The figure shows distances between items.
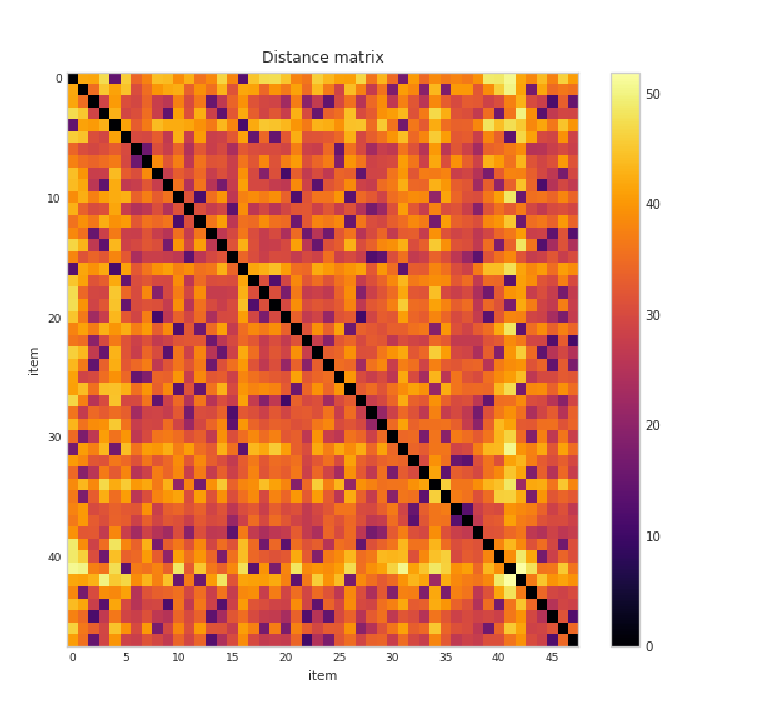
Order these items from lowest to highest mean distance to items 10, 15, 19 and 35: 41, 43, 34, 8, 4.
43, 8, 34, 41, 4
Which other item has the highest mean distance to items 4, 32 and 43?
41
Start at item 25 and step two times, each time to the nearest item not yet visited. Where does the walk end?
7
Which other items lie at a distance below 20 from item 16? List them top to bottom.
0, 4, 31
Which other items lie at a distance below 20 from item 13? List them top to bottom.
2, 22, 24, 45, 47
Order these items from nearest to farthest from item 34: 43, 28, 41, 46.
28, 43, 46, 41
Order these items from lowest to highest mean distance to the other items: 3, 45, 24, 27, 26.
45, 27, 24, 3, 26
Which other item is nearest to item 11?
15
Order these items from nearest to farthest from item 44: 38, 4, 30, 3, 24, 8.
3, 38, 8, 24, 30, 4
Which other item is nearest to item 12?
10
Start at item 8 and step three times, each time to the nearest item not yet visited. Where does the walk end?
39
